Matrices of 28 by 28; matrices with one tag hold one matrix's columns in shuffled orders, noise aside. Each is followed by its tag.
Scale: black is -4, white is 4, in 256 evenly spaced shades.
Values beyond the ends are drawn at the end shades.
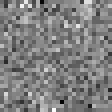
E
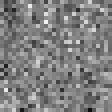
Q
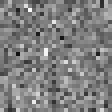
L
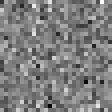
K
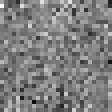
E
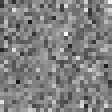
K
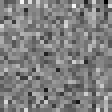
E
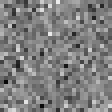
K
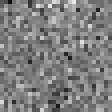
E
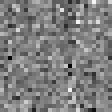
Q
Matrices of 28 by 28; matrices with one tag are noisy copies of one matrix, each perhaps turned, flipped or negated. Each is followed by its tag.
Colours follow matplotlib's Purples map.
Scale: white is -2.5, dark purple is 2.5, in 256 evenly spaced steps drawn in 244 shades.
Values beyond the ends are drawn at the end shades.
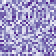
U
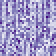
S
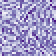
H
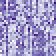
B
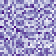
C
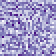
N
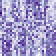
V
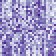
V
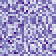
C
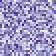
U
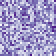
N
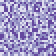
C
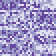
V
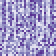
S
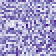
N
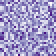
C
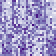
V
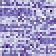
B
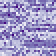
B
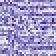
S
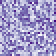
N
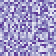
C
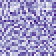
H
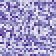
N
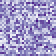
N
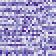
S
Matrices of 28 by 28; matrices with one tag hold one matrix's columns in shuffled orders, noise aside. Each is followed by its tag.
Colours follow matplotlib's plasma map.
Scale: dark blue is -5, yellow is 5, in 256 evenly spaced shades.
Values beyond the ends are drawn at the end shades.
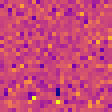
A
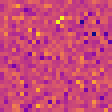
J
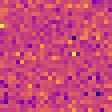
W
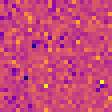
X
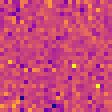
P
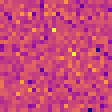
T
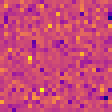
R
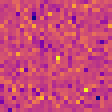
R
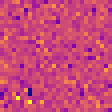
A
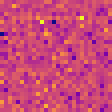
J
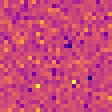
X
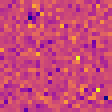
R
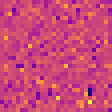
A
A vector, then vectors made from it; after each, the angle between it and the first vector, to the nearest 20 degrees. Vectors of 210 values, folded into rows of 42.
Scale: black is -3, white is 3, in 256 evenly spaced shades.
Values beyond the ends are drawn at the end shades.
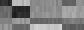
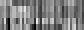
120 degrees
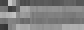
100 degrees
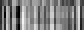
80 degrees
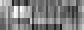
140 degrees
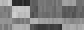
160 degrees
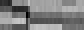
40 degrees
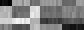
60 degrees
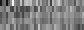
60 degrees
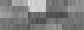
80 degrees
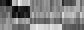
20 degrees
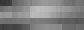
80 degrees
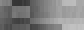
100 degrees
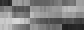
60 degrees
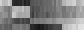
140 degrees
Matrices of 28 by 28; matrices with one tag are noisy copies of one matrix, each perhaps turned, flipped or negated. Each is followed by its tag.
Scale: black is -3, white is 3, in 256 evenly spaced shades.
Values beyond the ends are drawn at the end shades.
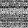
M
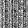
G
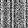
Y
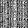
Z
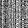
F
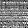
F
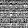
G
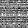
Z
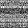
M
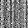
Y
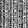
G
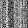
M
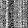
M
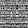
G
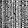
F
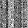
M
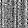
Y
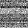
M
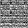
G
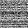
Z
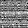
Z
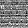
G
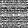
Z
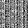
G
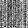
F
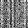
Y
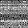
M
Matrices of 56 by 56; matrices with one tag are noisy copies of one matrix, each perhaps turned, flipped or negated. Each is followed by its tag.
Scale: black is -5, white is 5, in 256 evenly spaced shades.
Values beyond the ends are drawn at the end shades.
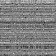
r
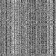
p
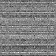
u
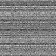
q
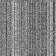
p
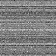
q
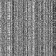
r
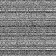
q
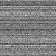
q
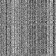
p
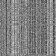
p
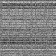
p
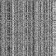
r
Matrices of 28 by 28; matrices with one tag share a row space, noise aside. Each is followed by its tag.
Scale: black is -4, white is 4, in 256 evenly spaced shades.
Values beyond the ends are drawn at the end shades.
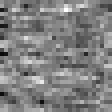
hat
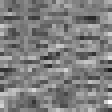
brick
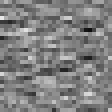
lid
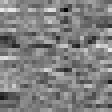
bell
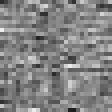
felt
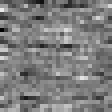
hat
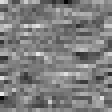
hat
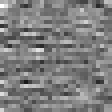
hat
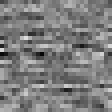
hat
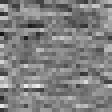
hat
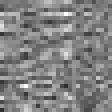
lid
